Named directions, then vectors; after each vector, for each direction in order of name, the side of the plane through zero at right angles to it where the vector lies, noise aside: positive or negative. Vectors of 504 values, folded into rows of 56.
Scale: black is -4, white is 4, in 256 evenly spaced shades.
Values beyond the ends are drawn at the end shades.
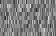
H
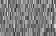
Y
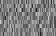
positive, negative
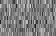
positive, positive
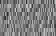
positive, negative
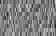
positive, negative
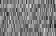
positive, negative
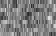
positive, positive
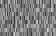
negative, negative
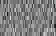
positive, negative
